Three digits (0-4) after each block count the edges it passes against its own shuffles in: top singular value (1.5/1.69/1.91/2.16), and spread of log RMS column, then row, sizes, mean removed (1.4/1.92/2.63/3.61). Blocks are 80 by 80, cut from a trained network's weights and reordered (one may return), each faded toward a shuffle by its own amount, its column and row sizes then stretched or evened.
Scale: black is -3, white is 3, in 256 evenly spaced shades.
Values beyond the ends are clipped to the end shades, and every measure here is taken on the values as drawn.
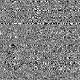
3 1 3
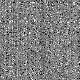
0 0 1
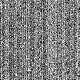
4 0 0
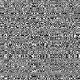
3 1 4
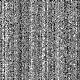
4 2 0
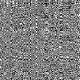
4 3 2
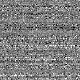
2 1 3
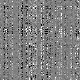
3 4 2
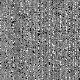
1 3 0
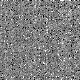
0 1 1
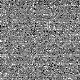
0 1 1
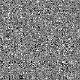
1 2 2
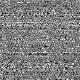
1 0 3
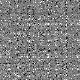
1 2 1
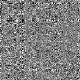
3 3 2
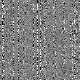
1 4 0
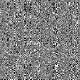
2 3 2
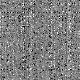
1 2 1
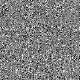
0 2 1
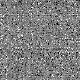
0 2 1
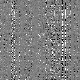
3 4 0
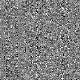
0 3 0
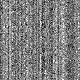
4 2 0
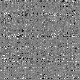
0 2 3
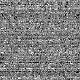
3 1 2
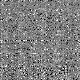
0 0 3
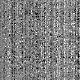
4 3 2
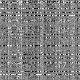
4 0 4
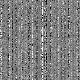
4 4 0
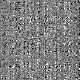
2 2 2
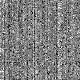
3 2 0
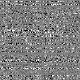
0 2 4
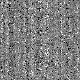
1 2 0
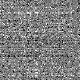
2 2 1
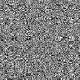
2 1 2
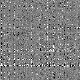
1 3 3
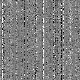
4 4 0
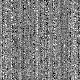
3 3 0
